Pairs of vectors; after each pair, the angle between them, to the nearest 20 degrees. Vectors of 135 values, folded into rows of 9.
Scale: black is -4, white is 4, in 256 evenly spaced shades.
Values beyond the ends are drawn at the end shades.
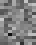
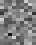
40 degrees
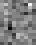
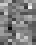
40 degrees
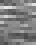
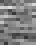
20 degrees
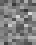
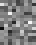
100 degrees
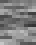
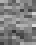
140 degrees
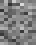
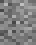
40 degrees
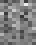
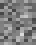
120 degrees
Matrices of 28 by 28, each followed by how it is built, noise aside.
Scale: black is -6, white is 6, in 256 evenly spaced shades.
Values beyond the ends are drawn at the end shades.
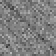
Toeplitz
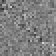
block diagonal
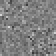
block diagonal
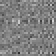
low rank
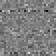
uneven rows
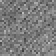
Hankel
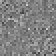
block diagonal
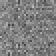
blocks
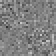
block diagonal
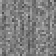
blocks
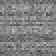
blocks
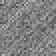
Hankel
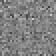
uneven rows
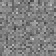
blocks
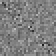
banded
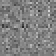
low rank
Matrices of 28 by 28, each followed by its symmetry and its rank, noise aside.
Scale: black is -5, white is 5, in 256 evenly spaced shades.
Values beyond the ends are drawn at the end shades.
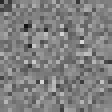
symmetric, rank eight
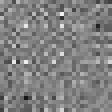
symmetric, rank four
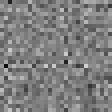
no symmetry, rank six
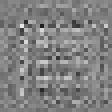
no symmetry, rank four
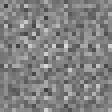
symmetric, rank six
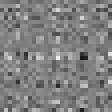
no symmetry, rank four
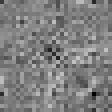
symmetric, rank six
